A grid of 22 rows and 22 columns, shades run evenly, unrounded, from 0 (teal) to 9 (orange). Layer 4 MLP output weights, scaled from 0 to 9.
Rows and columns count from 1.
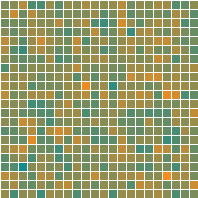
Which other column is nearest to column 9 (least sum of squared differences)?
5
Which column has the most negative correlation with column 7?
11
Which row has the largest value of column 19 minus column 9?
20
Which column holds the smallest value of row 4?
15
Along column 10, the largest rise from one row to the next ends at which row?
10
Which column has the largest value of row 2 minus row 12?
4
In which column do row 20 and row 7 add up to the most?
19
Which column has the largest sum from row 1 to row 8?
14
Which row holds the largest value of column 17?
9
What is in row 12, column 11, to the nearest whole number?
3
